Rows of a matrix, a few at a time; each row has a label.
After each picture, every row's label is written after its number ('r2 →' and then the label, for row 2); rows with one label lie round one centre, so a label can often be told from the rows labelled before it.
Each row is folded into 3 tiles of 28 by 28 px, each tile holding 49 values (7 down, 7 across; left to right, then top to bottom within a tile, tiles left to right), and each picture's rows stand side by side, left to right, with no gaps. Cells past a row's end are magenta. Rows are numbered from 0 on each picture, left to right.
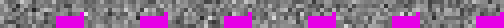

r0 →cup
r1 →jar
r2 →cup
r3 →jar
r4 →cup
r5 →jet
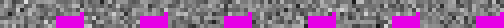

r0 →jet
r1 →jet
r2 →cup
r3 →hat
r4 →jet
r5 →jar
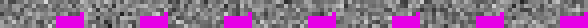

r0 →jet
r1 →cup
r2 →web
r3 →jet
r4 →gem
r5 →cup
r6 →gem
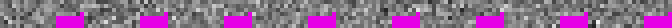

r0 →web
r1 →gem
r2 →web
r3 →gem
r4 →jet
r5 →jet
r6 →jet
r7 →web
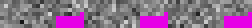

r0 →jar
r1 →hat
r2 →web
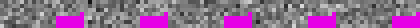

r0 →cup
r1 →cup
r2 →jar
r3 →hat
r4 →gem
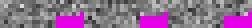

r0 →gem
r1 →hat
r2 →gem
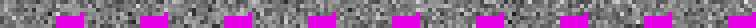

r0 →hat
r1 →cup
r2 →gem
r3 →hat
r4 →cup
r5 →jar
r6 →jet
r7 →web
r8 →jar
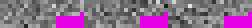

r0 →cup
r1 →jar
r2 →gem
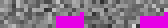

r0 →jar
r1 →jet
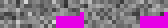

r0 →jet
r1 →hat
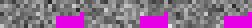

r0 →jet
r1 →web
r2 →jet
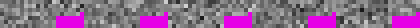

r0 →jet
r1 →web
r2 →jar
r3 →jet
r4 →gem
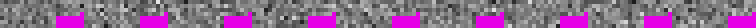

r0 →jar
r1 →jar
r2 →hat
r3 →cup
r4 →web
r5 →gem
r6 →jet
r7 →jet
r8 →gem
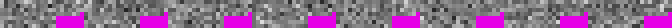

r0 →cup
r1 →jet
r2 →jar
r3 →web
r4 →hat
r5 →cup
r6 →jet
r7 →gem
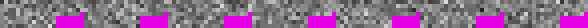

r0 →jet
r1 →web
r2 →cup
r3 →cup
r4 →jet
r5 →jet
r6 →gem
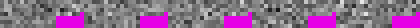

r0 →hat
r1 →hat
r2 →jar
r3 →gem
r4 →jet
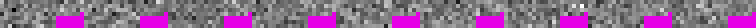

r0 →cup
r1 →jar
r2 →hat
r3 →cup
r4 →gem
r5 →hat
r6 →hat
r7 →gem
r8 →web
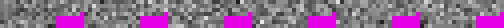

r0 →gem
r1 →hat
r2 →jar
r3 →web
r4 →cup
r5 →gem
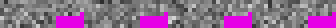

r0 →cup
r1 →hat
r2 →cup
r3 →gem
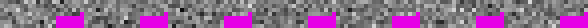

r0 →jet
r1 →cup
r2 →cup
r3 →cup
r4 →cup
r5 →jar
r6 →jet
